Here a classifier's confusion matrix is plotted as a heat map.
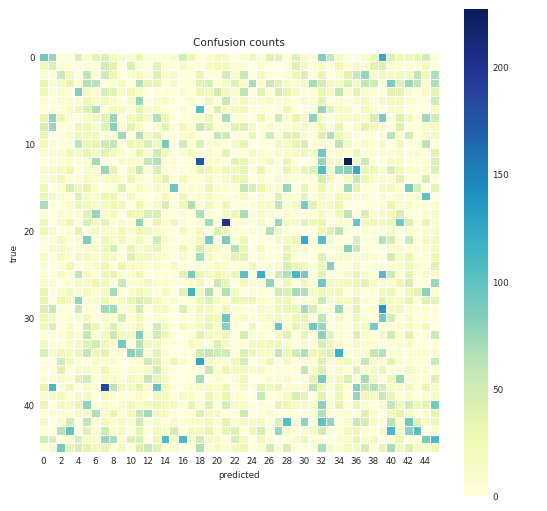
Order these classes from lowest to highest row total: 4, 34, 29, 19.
4, 29, 19, 34
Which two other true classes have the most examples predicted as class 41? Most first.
19, 37
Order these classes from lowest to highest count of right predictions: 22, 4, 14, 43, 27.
14, 27, 22, 4, 43
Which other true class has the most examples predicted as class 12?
41
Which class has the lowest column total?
15
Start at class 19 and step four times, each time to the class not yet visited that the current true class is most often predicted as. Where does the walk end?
36
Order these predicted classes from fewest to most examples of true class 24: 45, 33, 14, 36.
14, 36, 45, 33
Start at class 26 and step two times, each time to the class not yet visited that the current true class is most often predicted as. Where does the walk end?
11
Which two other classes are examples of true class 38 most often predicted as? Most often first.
7, 1
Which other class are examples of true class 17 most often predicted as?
30
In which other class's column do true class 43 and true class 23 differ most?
3
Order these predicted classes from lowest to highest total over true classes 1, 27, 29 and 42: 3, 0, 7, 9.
9, 3, 0, 7
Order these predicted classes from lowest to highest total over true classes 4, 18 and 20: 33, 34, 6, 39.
39, 33, 6, 34
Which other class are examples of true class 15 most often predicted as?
42
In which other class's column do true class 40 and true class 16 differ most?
45
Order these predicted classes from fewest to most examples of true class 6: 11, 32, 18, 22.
22, 11, 32, 18
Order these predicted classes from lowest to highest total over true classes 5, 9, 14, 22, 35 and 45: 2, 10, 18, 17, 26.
17, 10, 26, 2, 18
